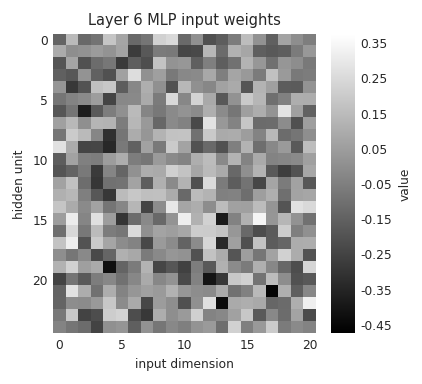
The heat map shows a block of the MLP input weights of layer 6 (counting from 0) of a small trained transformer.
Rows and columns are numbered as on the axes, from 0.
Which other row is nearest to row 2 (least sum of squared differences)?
0
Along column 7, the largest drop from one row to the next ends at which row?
14
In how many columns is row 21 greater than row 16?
8
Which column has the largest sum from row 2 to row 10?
12
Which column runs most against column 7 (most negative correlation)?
19
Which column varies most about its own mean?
4
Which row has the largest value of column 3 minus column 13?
15
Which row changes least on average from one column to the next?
10
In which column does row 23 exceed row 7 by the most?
11
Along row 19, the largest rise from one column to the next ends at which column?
20
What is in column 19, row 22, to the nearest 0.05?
0.1
